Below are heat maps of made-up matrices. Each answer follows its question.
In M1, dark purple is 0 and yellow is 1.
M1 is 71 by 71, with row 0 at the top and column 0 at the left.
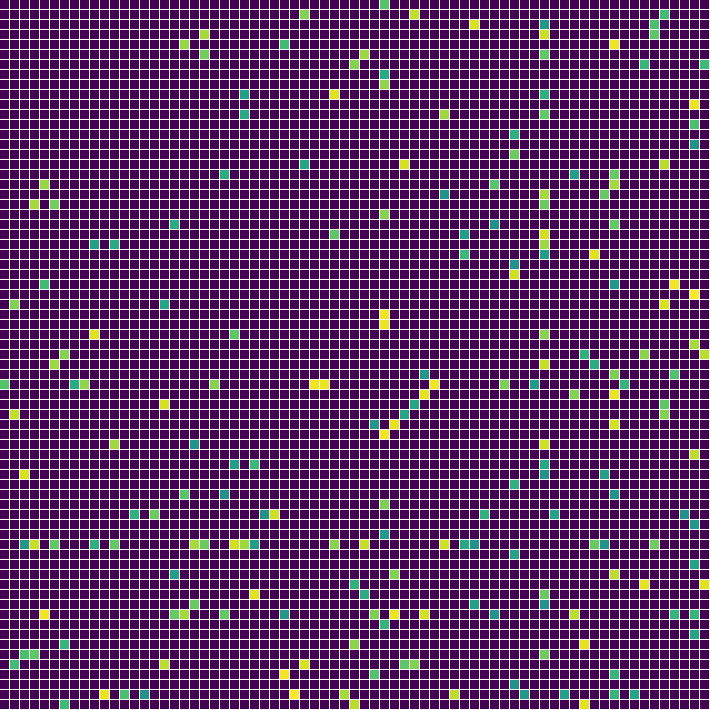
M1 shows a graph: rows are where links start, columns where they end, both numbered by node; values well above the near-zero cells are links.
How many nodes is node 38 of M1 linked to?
10
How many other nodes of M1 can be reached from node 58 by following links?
4
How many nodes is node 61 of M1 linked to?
12
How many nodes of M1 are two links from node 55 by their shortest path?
6
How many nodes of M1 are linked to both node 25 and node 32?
0
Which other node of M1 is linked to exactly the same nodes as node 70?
node 64
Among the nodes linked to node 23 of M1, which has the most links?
node 54
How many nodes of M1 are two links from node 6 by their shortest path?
1
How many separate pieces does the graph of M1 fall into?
6
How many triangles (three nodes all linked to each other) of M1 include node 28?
2
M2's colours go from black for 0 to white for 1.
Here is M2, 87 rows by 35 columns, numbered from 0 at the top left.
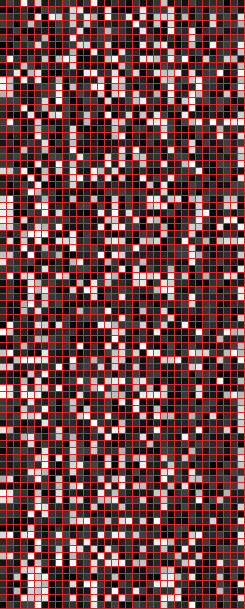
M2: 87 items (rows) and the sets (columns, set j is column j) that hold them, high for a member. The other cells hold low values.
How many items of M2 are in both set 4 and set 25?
6
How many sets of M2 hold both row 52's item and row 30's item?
6
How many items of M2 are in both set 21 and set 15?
5
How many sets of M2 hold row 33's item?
7
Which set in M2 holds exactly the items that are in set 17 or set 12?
34
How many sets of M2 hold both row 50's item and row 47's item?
9
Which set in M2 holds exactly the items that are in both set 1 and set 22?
32
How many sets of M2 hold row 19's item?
7
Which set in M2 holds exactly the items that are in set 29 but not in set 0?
9
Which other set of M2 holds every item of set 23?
5
